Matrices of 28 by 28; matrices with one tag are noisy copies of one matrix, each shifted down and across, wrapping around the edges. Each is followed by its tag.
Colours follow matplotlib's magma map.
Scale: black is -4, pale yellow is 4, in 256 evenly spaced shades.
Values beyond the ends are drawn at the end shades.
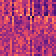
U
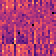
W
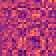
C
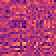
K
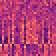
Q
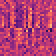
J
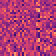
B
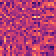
C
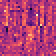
J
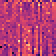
U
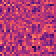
C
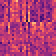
U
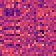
K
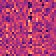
B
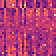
U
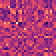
C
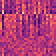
W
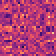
C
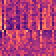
U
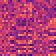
K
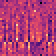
Q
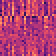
Q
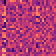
B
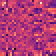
C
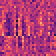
J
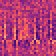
Q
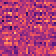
K
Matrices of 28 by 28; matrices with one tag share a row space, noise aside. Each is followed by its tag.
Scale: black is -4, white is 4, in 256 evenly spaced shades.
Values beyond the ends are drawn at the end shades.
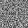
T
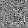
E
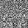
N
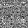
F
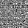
N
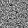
T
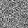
T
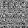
N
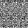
N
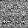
F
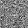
E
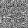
F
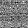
F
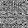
N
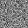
E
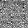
F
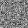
E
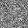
E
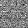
F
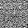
N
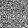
F
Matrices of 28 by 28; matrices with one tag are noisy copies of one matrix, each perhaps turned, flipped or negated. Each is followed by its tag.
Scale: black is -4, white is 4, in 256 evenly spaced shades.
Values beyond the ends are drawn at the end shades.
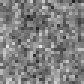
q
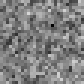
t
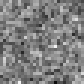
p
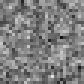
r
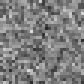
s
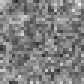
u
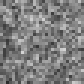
q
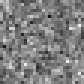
p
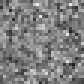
t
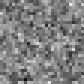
p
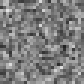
p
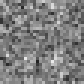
r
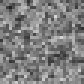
r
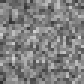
t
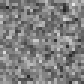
p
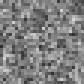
p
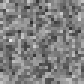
u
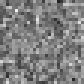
r
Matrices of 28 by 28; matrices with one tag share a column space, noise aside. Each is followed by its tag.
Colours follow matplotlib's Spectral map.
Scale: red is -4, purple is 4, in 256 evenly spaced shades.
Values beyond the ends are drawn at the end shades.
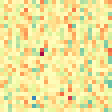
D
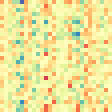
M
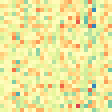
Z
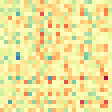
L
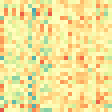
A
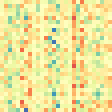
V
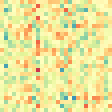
D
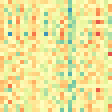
M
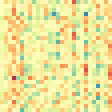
L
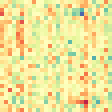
A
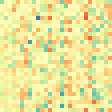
V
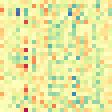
A
